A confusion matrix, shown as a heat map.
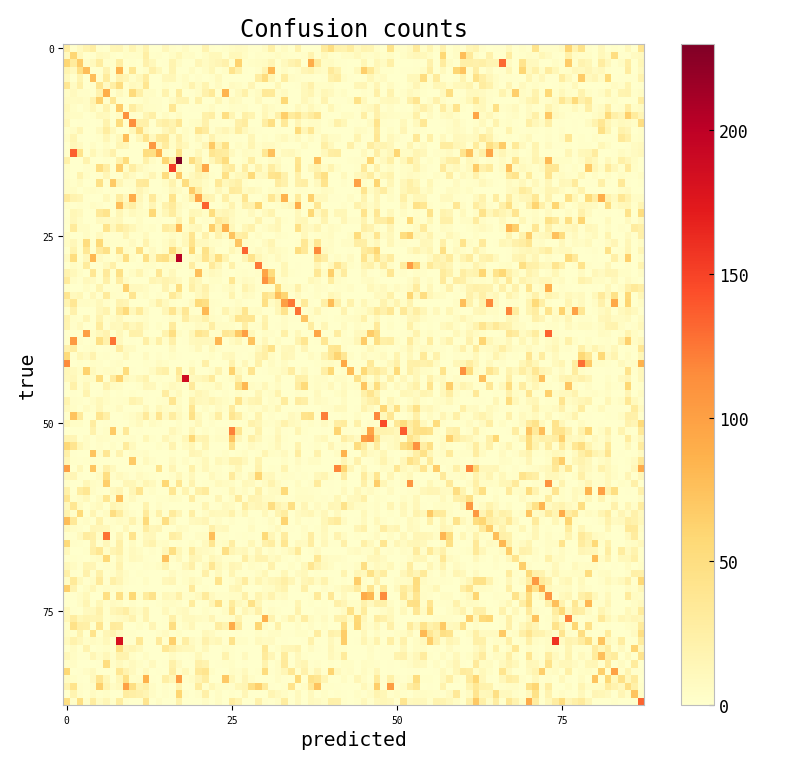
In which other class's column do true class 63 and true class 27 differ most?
38
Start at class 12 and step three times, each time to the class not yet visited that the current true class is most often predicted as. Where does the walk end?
75
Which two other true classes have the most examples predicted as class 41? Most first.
56, 51
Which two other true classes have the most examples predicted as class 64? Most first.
34, 14
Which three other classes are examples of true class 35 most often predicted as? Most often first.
67, 77, 21
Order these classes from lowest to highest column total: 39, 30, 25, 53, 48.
39, 48, 30, 25, 53
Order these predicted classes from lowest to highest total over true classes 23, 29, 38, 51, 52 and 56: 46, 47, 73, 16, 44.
44, 16, 47, 73, 46
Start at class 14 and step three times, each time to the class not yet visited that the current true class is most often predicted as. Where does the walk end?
8
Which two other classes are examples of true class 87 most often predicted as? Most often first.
70, 62
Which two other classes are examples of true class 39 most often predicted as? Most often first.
7, 1
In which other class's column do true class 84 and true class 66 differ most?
17
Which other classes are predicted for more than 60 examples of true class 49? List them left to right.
1, 39, 47
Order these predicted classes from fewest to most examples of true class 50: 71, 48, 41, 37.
37, 41, 71, 48
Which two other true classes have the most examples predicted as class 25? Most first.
51, 77
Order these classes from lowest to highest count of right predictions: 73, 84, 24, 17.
84, 17, 24, 73
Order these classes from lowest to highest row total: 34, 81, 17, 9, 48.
48, 81, 17, 9, 34
